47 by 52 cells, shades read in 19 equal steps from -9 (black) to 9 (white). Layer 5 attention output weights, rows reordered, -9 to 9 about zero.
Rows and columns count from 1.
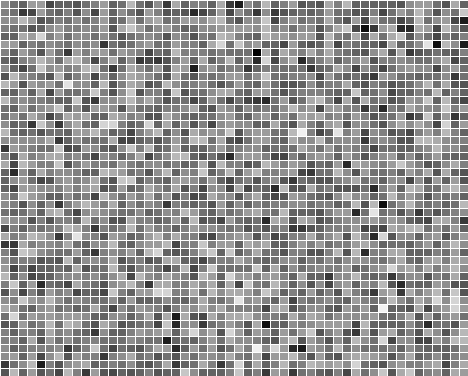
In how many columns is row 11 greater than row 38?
20
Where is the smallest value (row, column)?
7, 29
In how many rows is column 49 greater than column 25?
22
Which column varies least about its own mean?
16
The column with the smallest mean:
41
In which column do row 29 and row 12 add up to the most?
15
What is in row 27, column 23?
-1
